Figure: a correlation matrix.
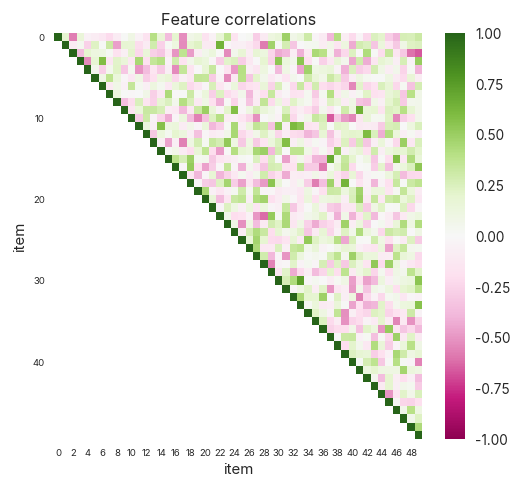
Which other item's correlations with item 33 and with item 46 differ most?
40
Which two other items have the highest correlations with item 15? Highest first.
37, 46
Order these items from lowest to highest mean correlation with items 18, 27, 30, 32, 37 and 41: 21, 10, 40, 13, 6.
10, 21, 6, 13, 40
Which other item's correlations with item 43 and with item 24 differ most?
4
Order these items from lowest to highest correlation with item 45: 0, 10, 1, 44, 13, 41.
44, 0, 1, 13, 41, 10
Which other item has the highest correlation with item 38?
14
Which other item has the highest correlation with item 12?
42
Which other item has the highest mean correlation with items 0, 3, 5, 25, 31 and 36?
34
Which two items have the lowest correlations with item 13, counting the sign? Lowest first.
17, 15
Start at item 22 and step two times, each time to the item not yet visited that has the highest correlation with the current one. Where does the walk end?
29
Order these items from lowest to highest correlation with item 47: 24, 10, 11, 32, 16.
10, 32, 11, 16, 24
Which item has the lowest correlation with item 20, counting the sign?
16
